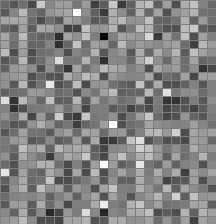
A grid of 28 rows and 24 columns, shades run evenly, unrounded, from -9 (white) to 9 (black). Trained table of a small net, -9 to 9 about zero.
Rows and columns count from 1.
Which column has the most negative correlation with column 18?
21
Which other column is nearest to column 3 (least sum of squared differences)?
16
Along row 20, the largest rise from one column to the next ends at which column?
11
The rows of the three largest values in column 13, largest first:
18, 14, 6
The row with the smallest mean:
19
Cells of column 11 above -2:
18
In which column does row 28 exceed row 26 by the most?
12
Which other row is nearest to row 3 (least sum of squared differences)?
28
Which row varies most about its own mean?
5
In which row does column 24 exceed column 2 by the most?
9
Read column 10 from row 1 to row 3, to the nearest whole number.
-2 -1 0
